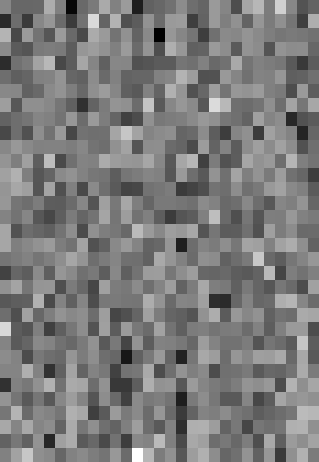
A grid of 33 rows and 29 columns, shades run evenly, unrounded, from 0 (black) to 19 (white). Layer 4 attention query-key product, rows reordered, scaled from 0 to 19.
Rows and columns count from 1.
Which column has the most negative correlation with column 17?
19
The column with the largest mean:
14
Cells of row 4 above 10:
15
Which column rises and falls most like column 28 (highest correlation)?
7
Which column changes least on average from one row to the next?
4
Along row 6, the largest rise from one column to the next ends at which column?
21
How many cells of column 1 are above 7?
27
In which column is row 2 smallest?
1
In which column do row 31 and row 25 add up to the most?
28
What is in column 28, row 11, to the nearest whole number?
6
